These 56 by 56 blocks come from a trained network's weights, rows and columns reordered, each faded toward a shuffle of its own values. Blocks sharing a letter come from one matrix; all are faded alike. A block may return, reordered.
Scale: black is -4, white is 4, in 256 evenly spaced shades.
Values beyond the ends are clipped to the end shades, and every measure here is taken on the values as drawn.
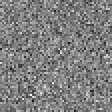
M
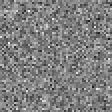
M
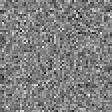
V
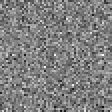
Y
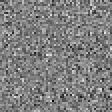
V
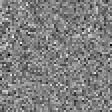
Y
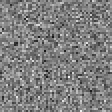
M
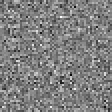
Y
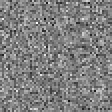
V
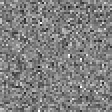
Y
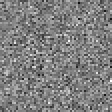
M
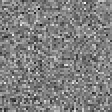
V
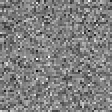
Y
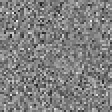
V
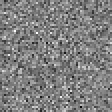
V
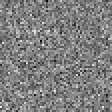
Y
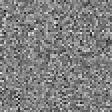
Y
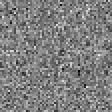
Y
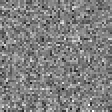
Y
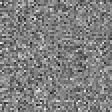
Y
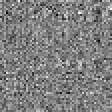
V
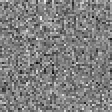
Y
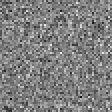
Y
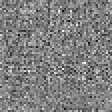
V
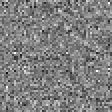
Y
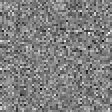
V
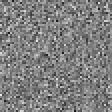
M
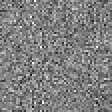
Y
